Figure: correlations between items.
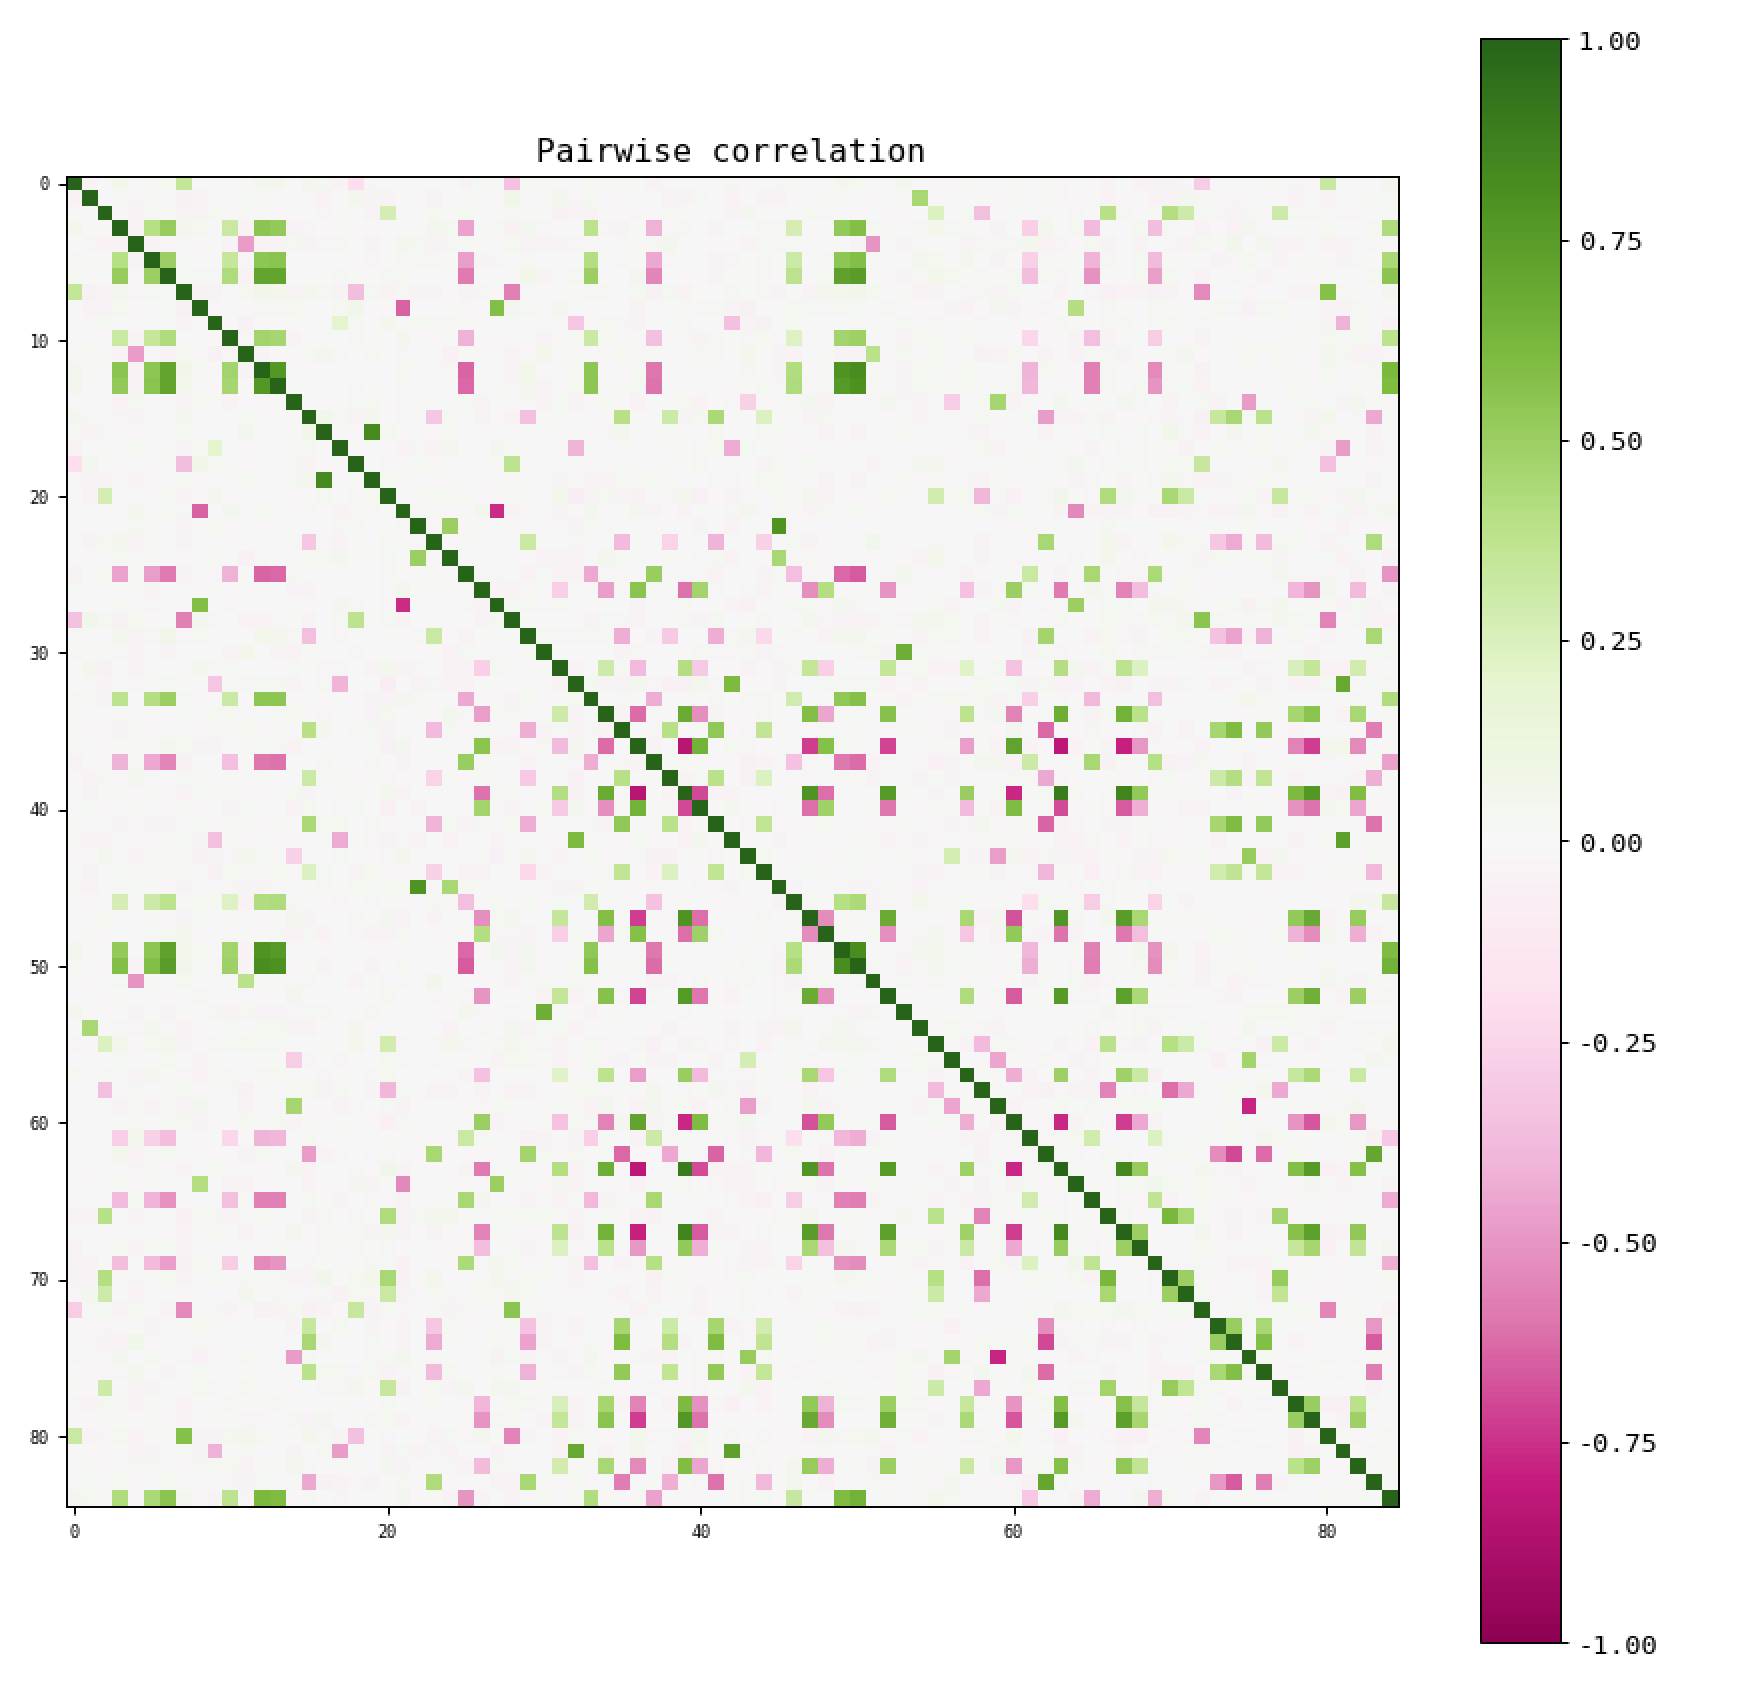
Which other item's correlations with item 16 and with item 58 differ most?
19
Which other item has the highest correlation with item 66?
70
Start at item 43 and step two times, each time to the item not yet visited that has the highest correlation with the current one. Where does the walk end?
56
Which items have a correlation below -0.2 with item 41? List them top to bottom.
23, 29, 62, 83
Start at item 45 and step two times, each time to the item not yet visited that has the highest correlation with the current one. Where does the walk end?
24
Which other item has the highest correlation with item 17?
9
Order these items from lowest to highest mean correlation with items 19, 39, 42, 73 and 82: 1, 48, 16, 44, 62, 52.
48, 62, 1, 44, 16, 52
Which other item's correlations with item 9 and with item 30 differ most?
53
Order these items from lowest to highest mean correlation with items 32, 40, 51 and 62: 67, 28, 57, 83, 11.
67, 57, 28, 11, 83
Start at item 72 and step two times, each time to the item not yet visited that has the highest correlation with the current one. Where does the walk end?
18
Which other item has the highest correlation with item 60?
36
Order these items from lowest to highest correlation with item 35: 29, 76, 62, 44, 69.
62, 29, 69, 44, 76
